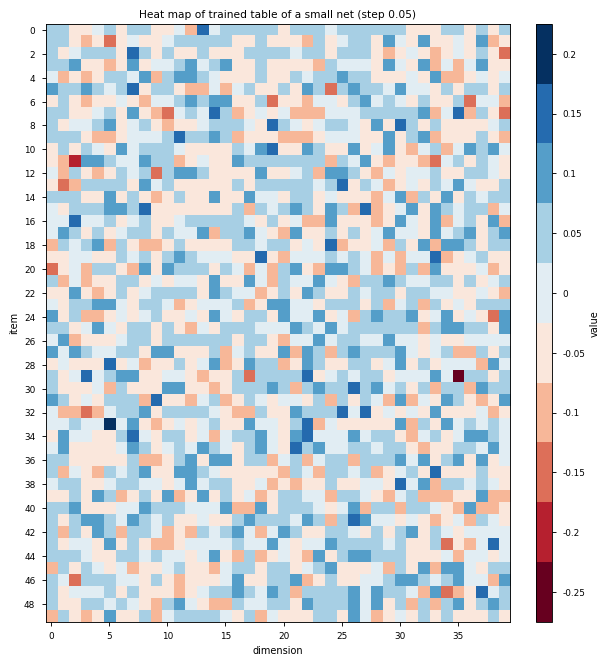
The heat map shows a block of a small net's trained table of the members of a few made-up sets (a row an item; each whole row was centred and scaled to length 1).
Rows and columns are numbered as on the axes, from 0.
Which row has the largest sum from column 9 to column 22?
35
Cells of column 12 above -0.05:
24
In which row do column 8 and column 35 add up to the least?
29
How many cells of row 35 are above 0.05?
7
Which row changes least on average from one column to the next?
26
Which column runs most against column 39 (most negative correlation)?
12
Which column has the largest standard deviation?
33
